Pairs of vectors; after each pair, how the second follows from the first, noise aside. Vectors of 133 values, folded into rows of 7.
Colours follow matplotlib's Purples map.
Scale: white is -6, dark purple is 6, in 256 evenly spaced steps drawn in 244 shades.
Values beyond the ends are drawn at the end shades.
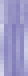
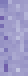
wrapped around, negated, partly zeroed.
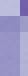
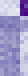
scaled up.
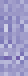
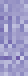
copied.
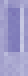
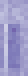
reversed.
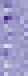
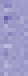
shrunk.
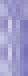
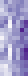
scaled up.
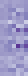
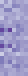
reversed.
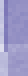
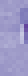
reversed, negated, partly zeroed.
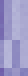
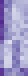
scaled up.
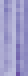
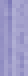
reversed, shrunk.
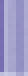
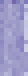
reversed, negated, partly zeroed.
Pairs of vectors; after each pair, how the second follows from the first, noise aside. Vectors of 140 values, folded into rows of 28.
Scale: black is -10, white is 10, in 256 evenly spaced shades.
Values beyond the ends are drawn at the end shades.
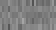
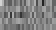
wrapped around, scaled up.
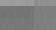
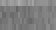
copied.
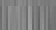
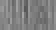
reversed, negated.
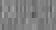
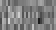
wrapped around, scaled up.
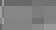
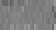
reversed, negated, partly zeroed.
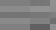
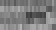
wrapped around, scaled up.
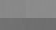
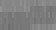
wrapped around, negated, shrunk.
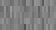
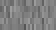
copied.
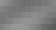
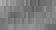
reversed, negated.
